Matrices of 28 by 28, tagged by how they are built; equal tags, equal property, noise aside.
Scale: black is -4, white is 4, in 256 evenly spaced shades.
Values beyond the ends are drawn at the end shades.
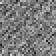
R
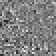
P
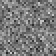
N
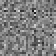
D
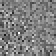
P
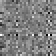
D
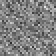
N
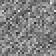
R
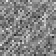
R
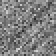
R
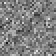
R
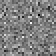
D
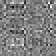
D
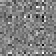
D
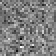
D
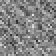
N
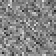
N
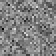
N
